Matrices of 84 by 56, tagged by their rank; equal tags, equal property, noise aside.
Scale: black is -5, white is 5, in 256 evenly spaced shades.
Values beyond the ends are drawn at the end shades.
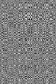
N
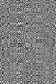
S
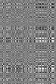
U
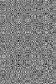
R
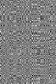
R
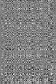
R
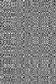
N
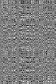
N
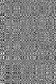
N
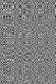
N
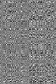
S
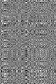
S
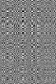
U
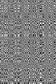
N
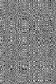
S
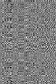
R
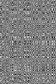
N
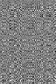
S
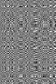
N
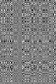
N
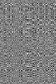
S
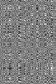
S
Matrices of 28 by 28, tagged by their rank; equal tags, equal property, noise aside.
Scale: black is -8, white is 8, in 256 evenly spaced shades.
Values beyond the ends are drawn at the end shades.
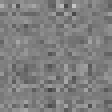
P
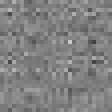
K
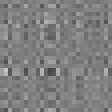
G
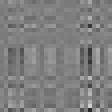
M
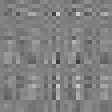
G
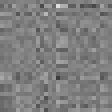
P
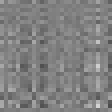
G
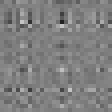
G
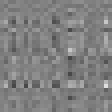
G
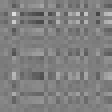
M
